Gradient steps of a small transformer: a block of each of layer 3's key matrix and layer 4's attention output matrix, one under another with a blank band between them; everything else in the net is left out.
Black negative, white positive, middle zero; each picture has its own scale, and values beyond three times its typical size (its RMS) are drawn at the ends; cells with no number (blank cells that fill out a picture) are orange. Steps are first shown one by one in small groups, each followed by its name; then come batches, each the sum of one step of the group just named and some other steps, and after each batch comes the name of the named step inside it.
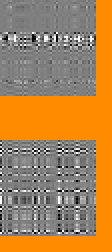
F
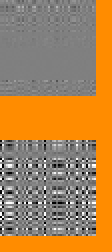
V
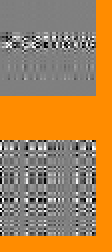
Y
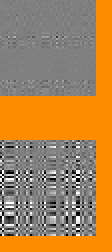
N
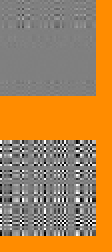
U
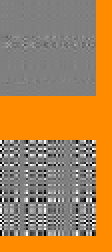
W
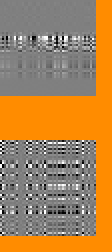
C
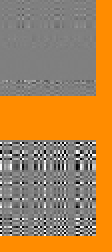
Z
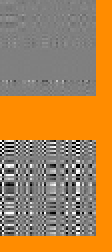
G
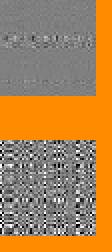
Z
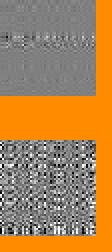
V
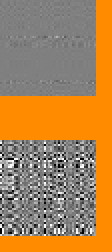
Z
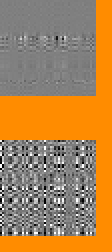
C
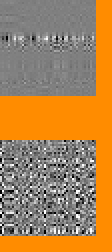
C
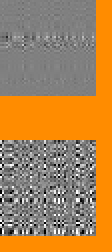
U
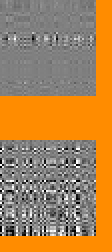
F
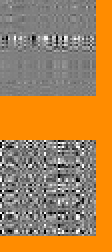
C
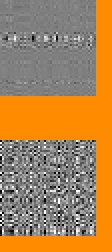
F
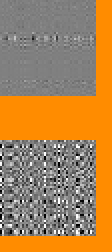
N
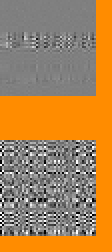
W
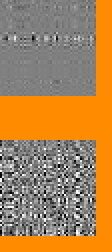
N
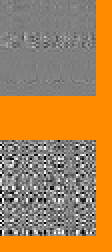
W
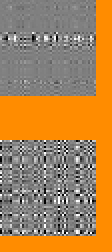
F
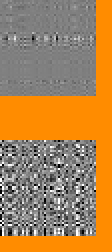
G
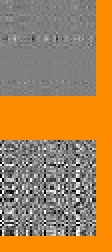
W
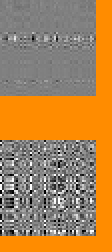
F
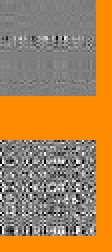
C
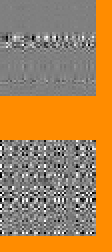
Y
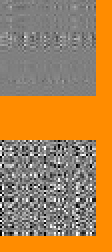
G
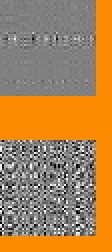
G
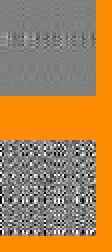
U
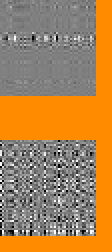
F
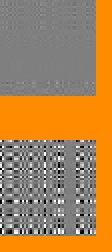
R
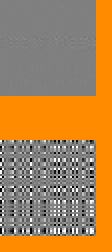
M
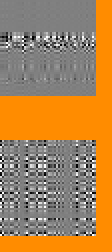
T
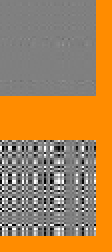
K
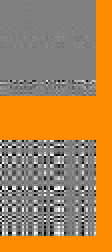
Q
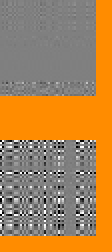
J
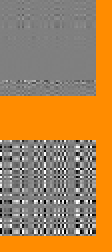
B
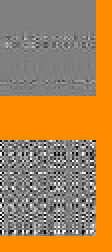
Q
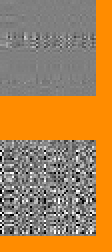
M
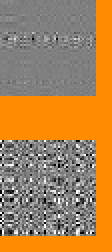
R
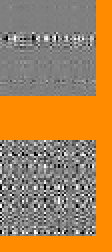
Q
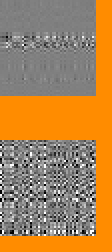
T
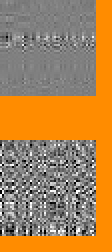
T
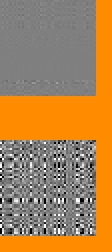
R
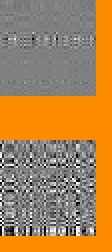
M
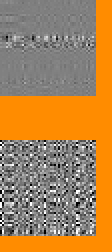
T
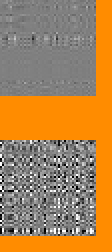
M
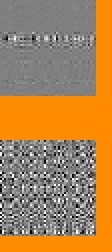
J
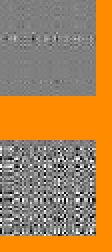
B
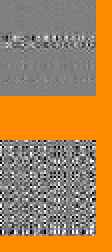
T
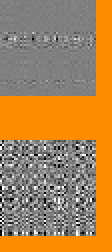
Q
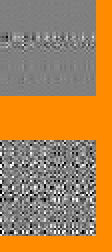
T
